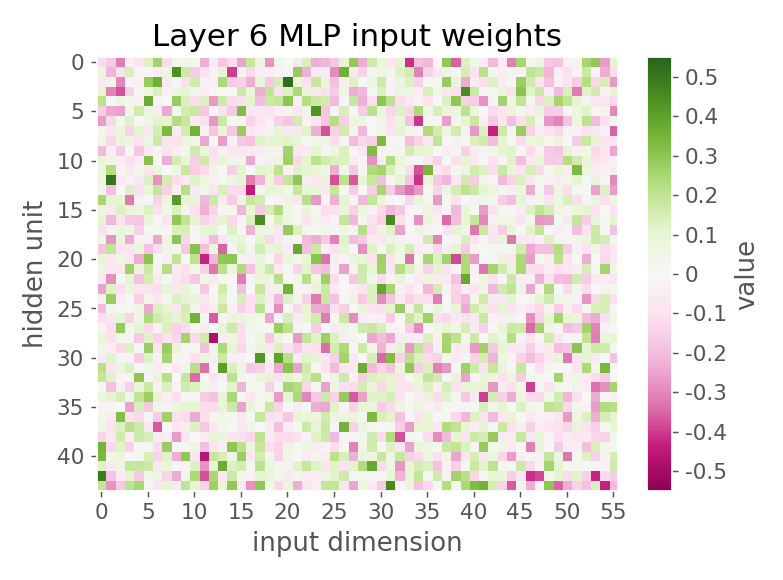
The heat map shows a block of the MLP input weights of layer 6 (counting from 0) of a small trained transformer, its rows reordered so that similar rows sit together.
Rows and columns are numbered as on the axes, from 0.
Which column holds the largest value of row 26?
10
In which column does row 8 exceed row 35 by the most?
30
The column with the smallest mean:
11
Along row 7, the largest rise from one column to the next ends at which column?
43
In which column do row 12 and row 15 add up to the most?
1
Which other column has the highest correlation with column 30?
36
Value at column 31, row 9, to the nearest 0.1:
0
